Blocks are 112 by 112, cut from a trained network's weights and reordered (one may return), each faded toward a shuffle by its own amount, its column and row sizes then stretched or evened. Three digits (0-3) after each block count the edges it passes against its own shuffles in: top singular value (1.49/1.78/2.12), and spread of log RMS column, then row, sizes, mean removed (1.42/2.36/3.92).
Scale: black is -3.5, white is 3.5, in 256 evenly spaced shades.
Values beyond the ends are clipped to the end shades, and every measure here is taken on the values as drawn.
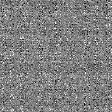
1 2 0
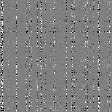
1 3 2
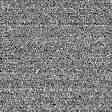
1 0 1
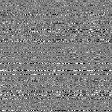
3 0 3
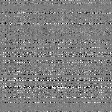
1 1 3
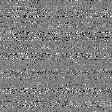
0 1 3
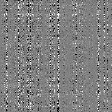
2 3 1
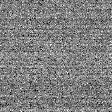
2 1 0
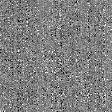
0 2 1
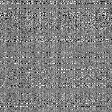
2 0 3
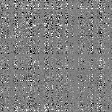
0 3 2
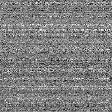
3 1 2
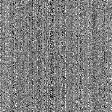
2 2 0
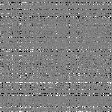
2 2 3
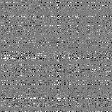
0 2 3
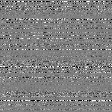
1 0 3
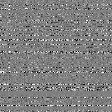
1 1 3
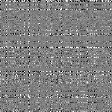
3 2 3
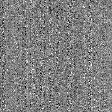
0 2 0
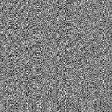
3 2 0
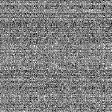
3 2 0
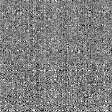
1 0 2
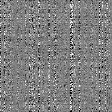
2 3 0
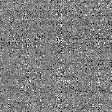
0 2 1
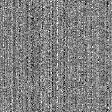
3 2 0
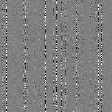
2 3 0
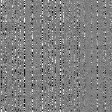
2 3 0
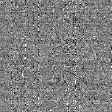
1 2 0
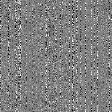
1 3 0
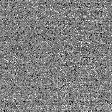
0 1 0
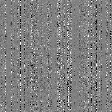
1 3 1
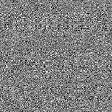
1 0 2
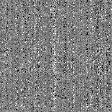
1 2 1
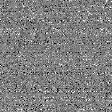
0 1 2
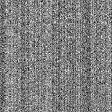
3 0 1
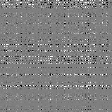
1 2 3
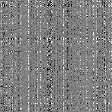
3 3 2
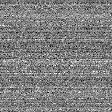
3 0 2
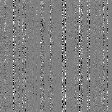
2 3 0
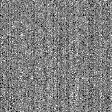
2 1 1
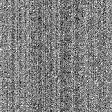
3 0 0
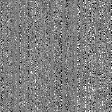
0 3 0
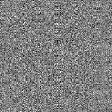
3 2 0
